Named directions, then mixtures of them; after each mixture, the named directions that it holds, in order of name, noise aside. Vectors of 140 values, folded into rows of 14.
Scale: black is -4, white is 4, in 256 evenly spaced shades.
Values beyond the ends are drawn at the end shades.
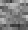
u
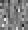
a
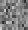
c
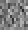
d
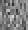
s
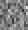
d.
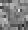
a, u.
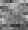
u.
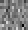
a, c.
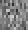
s.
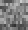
s, u.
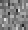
a, s.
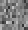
c.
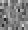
a.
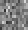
c.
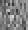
s.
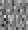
a, s.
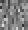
a, d.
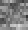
u.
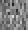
s.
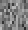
c, s.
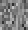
c, s.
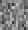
c, s.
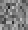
c, d.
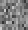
c.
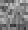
s, u.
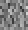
d.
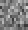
d, u.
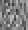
s.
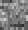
a, u.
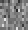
a.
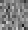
a, c.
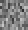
a, d.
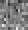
a, u.
